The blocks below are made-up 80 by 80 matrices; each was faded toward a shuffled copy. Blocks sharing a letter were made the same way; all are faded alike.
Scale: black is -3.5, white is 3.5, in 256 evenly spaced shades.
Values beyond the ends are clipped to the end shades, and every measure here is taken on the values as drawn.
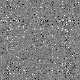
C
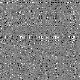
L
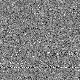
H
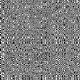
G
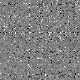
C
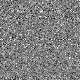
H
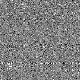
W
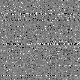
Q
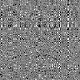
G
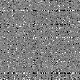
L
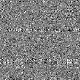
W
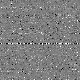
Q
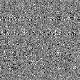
W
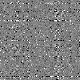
L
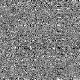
W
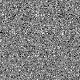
H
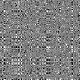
G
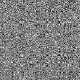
W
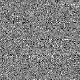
W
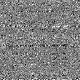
W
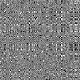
G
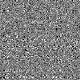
W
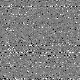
Q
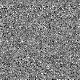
H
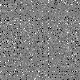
C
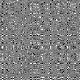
G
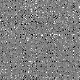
C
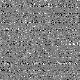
Q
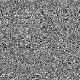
W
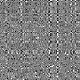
G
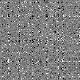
L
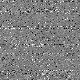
Q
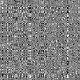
G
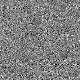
H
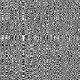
G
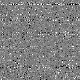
Q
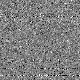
H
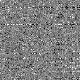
W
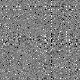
L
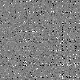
C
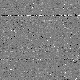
Q
